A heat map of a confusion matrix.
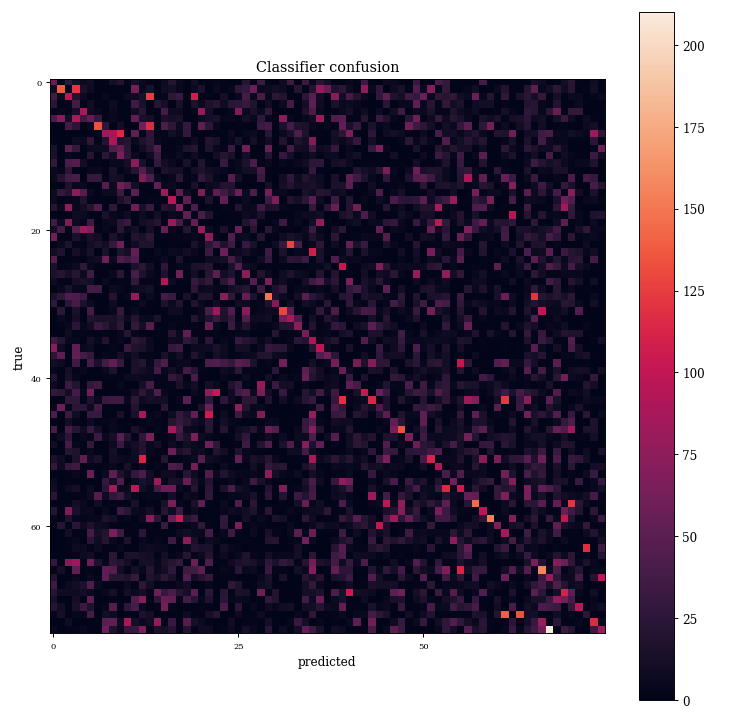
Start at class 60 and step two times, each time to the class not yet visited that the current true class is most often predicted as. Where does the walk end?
25
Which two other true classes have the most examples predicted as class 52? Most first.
19, 17
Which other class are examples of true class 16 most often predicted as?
54
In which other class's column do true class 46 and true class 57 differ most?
45
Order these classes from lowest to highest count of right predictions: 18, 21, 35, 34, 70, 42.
70, 18, 34, 21, 35, 42
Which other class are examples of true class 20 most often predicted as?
4
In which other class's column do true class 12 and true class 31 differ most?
66
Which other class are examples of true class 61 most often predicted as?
8
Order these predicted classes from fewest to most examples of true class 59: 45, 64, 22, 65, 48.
22, 64, 65, 45, 48
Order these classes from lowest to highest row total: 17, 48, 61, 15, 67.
61, 48, 67, 17, 15
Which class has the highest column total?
35
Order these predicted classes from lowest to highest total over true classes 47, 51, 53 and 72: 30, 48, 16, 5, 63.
48, 30, 16, 5, 63
